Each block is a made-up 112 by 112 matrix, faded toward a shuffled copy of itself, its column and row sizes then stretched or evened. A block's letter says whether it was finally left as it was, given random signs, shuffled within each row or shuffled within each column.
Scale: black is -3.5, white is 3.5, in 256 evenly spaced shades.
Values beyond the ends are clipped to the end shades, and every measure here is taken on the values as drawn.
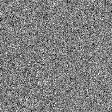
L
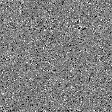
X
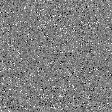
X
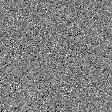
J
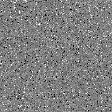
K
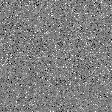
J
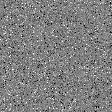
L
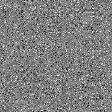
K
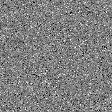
J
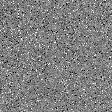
L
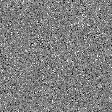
L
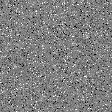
L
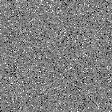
K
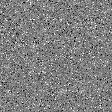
J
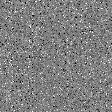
L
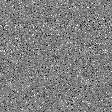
J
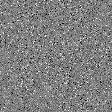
L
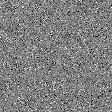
J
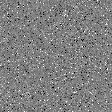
L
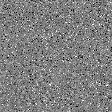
X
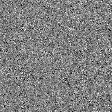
X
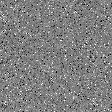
L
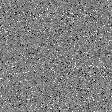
J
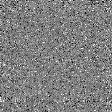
K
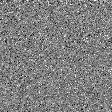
J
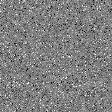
K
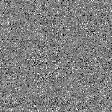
K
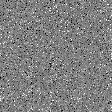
L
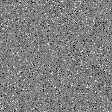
J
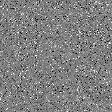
K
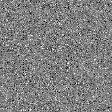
K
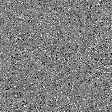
K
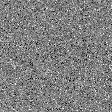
J
